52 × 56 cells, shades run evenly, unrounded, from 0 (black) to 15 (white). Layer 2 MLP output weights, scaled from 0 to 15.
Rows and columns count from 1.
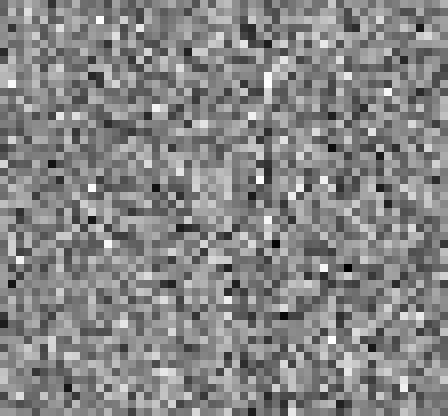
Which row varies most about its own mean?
24
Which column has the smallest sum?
34
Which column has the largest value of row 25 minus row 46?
37
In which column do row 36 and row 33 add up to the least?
22
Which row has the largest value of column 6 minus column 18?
3
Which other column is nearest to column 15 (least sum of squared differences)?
28
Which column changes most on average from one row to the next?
29
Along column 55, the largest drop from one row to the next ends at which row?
23
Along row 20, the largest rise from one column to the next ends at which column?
49
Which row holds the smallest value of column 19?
15
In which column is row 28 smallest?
12
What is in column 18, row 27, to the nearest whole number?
5
